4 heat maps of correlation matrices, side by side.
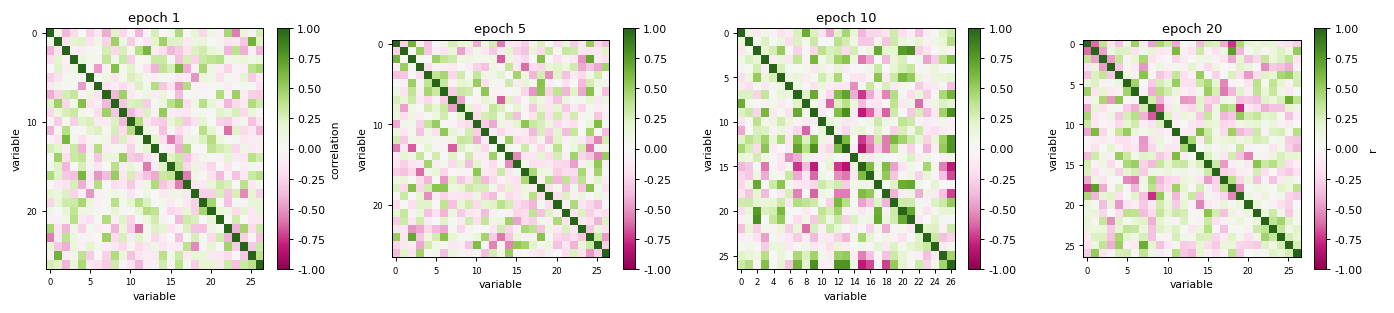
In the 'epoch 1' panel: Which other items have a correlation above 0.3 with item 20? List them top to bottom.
3, 12, 13, 19
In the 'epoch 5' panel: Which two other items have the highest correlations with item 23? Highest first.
16, 17
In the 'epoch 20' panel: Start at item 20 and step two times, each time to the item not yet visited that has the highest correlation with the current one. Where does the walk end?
19
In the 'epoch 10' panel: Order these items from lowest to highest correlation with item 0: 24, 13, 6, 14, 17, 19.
17, 6, 24, 14, 19, 13
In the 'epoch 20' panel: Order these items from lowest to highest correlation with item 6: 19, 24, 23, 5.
24, 19, 23, 5
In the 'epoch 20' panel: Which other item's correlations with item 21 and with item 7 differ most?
25
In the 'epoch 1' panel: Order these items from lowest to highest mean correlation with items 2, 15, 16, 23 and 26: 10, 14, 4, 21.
21, 10, 14, 4
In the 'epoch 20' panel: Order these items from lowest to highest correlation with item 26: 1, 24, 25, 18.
24, 25, 18, 1
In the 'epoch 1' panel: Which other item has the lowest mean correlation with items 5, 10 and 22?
18
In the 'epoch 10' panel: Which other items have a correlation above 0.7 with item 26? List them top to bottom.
9, 12, 13
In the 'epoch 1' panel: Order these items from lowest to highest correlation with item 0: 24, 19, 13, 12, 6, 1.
19, 6, 12, 1, 24, 13
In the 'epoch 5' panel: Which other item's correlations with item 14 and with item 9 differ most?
26
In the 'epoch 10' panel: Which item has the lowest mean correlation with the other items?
15
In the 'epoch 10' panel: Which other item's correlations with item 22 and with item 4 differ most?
8
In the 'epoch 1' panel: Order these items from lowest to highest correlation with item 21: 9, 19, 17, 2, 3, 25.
25, 19, 2, 9, 17, 3
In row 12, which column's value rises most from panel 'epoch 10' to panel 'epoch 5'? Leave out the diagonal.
18
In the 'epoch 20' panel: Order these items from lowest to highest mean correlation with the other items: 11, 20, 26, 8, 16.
8, 20, 16, 26, 11
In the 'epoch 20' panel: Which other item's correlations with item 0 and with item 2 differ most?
4
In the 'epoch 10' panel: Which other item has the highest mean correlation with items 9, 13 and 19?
26
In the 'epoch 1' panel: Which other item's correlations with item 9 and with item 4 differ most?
8
